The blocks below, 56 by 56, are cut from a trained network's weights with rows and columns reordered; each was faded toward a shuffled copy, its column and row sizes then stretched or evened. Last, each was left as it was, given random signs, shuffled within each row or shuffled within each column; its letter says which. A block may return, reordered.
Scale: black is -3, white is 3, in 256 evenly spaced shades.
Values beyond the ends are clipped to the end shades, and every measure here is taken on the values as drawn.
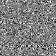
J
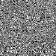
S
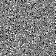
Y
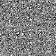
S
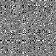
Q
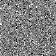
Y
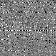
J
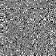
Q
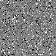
Y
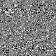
J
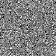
Y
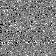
J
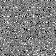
J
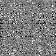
S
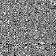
S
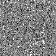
Y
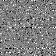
J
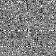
S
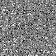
J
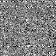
S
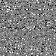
J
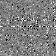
S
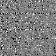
S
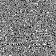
J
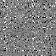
Q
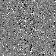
Y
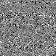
J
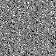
Y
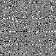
S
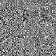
Q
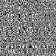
Q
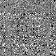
S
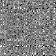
Q
